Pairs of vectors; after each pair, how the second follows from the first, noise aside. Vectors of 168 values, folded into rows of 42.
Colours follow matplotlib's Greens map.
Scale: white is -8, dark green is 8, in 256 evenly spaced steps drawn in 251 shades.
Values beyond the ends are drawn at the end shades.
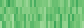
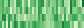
reversed, negated, scaled up.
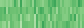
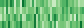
negated, scaled up.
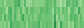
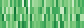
reversed, negated, scaled up.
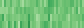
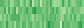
wrapped around, negated.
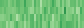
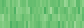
wrapped around, shrunk.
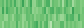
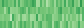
reversed, negated.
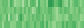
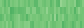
wrapped around, shrunk.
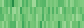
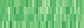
wrapped around, negated.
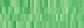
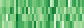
reversed, negated, scaled up.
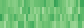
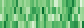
negated, scaled up.
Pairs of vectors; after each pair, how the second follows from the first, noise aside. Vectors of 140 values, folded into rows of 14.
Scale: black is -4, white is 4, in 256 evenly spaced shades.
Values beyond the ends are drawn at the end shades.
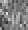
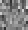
wrapped around, negated.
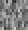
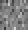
partly zeroed.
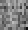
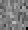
partly zeroed.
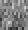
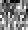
reversed, scaled up.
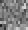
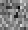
wrapped around, negated.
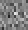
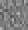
reversed, negated, shrunk.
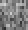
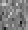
partly zeroed.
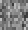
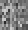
wrapped around, negated.
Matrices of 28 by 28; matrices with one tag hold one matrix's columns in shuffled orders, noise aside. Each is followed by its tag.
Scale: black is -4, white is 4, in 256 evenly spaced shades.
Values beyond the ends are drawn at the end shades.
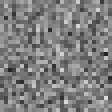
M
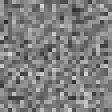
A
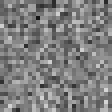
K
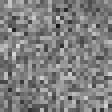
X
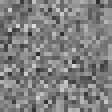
M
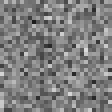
A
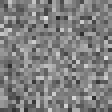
X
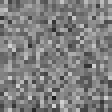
X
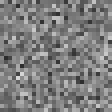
A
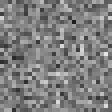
A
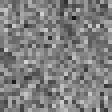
K
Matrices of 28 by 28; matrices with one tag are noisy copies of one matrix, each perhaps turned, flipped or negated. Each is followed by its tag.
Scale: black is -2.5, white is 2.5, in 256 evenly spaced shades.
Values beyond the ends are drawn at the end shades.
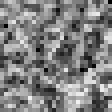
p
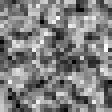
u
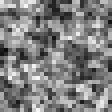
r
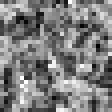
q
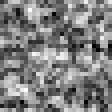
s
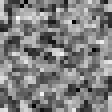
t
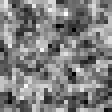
q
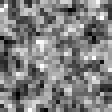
u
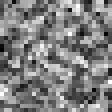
t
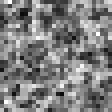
r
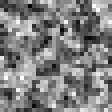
q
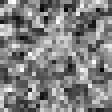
u
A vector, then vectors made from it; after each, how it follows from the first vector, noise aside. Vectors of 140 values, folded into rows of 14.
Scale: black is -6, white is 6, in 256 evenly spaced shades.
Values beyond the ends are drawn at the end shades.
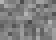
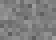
reversed, shrunk.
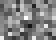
reversed, negated, scaled up.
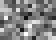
reversed, scaled up.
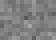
reversed, shrunk.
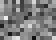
reversed, scaled up.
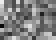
reversed, scaled up.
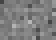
negated, partly zeroed.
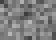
negated.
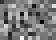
wrapped around, negated, scaled up.
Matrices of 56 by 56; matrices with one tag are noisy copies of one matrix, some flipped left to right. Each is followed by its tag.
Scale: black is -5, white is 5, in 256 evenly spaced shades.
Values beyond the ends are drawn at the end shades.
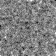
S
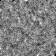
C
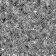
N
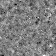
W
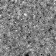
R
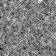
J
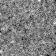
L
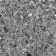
R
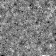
W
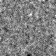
R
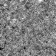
J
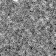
J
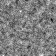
N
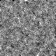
C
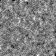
C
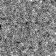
S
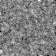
L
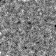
S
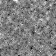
J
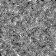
C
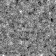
N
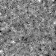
L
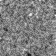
R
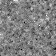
J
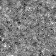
W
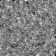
C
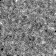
L
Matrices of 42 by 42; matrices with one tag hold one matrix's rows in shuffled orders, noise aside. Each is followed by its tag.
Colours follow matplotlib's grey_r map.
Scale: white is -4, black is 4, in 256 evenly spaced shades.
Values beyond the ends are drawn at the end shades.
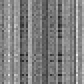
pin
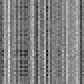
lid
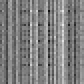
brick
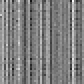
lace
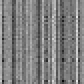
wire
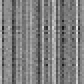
wire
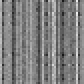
wire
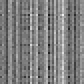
brick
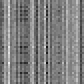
lid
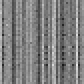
wire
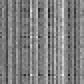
brick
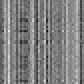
lid
